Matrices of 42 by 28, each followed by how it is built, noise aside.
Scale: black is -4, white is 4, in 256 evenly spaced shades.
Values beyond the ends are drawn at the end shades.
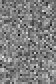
noise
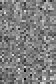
low rank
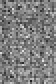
blocks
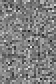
noise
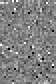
sparse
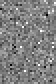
sparse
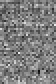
blocks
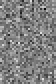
blocks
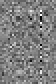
low rank
